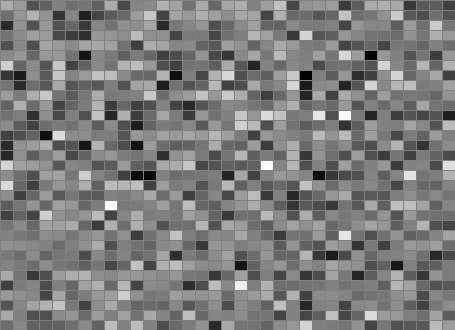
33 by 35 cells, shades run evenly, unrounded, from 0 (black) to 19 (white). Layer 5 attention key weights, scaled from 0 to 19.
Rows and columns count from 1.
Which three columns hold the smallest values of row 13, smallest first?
11, 27, 3
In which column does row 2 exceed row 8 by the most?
14
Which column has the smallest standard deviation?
6
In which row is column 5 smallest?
2
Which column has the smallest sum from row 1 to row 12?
7
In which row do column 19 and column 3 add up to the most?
29
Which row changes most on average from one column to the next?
12
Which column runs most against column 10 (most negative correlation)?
22
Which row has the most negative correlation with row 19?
15
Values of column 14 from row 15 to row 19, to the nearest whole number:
7 11 13 8 9
